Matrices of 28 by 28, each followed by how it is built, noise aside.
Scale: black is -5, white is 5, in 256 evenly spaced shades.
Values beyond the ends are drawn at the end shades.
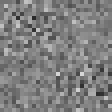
block diagonal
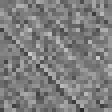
Toeplitz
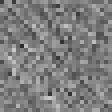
Toeplitz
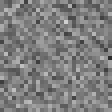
Toeplitz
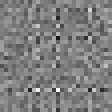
low rank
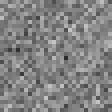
Hankel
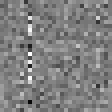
uneven columns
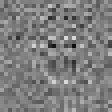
low rank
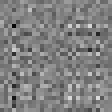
low rank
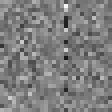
uneven columns
